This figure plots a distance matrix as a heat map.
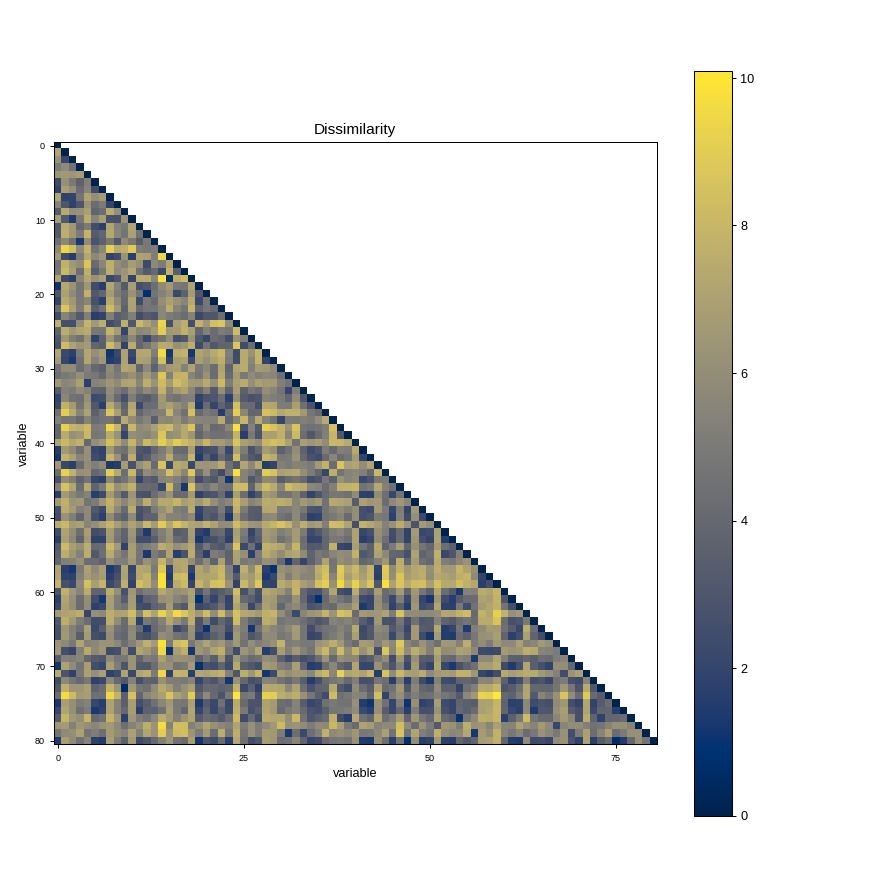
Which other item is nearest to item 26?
65
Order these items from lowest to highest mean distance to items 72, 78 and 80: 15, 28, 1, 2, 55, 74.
74, 55, 2, 15, 28, 1
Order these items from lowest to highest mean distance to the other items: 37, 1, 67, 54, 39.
54, 39, 37, 67, 1
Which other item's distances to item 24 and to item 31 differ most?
79
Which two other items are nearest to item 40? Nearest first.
51, 48
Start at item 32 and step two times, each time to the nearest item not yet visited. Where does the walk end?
63
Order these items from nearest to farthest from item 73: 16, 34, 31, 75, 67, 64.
34, 75, 64, 67, 16, 31
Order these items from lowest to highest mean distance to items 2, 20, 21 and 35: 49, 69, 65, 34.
34, 65, 49, 69
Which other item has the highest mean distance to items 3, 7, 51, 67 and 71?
14
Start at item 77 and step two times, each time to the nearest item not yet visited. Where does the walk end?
60
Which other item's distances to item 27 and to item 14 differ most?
25
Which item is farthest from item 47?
59
